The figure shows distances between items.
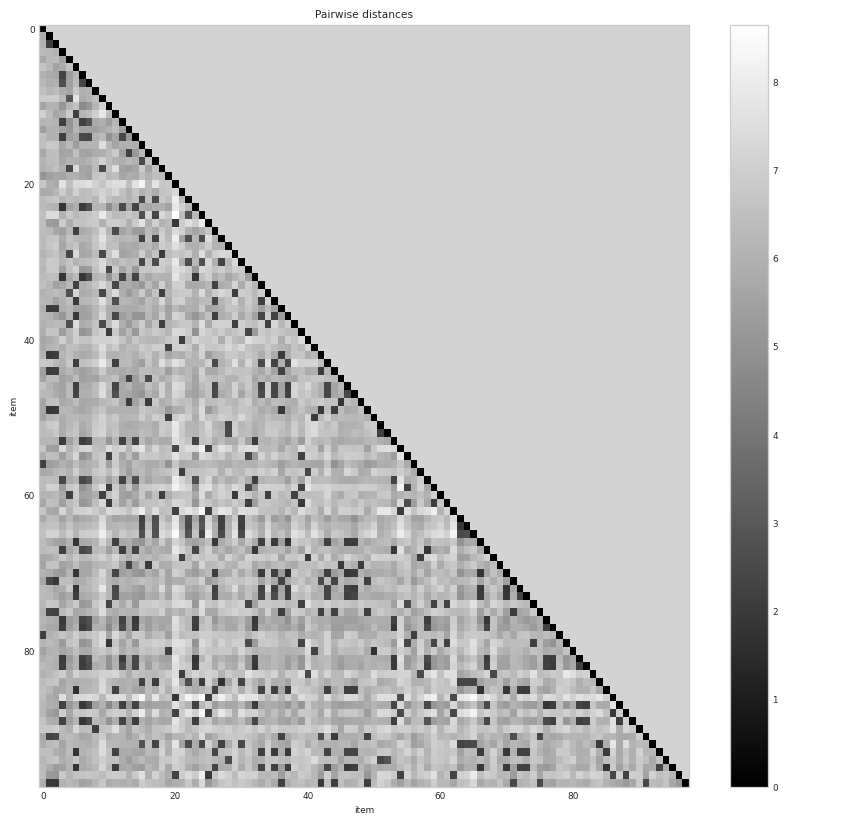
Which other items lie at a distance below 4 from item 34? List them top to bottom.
4, 9, 18, 29, 38, 60
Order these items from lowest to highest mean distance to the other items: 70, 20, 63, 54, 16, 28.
70, 63, 16, 28, 54, 20
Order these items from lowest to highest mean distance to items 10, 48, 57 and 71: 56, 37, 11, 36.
36, 56, 37, 11
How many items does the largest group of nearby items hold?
16
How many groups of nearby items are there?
13
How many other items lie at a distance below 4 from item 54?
6
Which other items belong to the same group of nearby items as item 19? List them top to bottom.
41, 50, 80
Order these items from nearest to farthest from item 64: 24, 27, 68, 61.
27, 24, 68, 61
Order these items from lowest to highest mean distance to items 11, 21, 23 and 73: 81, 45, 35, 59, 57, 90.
35, 81, 57, 45, 59, 90
